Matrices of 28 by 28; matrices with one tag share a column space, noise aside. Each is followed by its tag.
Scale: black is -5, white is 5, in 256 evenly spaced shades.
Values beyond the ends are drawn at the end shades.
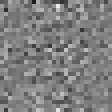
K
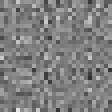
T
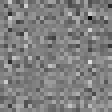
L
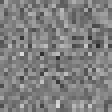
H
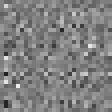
H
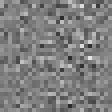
L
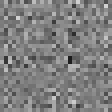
L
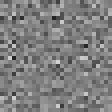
L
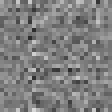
T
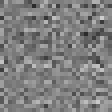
L
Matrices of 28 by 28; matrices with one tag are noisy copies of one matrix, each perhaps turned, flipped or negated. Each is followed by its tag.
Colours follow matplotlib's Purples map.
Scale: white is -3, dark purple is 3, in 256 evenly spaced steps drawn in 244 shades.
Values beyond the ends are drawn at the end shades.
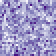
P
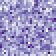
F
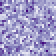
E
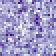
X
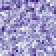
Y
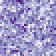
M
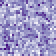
P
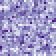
F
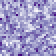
Y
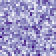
E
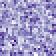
F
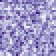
M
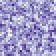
X
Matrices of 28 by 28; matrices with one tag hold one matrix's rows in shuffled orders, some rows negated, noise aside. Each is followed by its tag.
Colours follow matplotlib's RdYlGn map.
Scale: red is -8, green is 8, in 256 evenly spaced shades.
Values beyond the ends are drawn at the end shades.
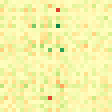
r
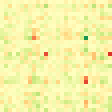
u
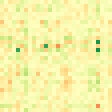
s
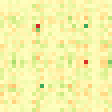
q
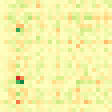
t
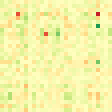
s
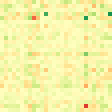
u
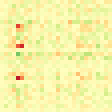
t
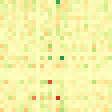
r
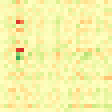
t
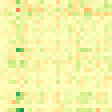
t
